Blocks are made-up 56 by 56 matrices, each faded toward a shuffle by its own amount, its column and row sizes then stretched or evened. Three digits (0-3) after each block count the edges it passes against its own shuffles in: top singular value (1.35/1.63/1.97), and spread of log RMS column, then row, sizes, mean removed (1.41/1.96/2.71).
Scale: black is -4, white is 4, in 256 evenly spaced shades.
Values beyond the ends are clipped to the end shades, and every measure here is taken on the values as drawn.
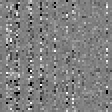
1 3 0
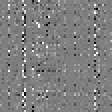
3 3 1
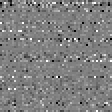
0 0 3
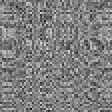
3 2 0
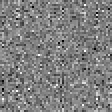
2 2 0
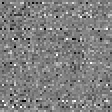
1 1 2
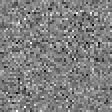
2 0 1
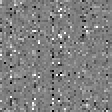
1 2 1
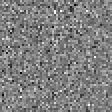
0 1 0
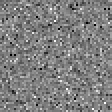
0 0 0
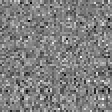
3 1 1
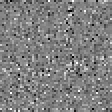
1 1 2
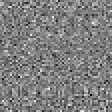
3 0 1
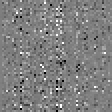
2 3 0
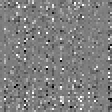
0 3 1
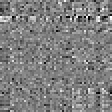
3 1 3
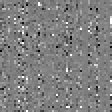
0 3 1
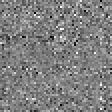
0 1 2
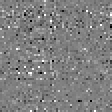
1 1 2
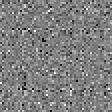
3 1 1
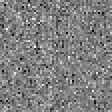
1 0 0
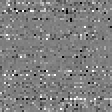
1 0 3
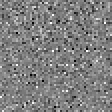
2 0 1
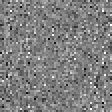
0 2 0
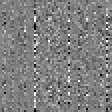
2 3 0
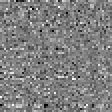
2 0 2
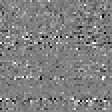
2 1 3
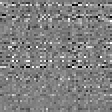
3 1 3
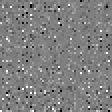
0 2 1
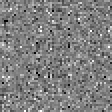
1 1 0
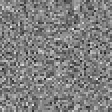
2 0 1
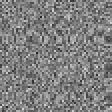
3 0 0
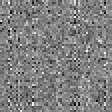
3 2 1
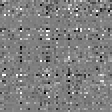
2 2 3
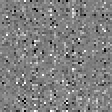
1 2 1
